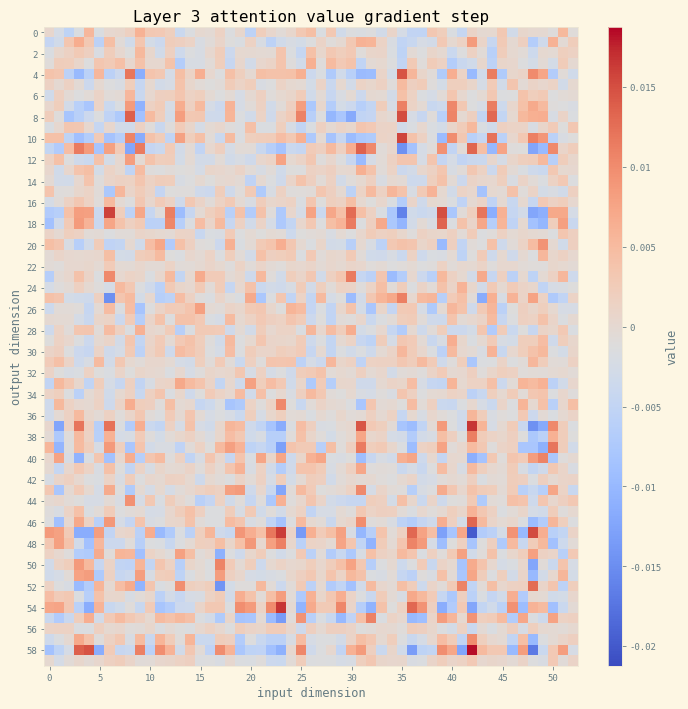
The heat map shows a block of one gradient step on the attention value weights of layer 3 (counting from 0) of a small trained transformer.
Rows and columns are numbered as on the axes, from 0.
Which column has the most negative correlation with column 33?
11
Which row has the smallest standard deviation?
22
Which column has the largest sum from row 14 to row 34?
30
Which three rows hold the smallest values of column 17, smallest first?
52, 49, 55
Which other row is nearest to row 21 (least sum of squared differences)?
16
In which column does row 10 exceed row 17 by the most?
35
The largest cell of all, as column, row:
42, 58
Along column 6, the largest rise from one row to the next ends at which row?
26
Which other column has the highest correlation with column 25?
40
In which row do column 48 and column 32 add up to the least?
50
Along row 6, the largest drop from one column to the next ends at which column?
9
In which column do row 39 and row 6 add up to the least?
23
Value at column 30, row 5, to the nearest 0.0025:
-0.0025
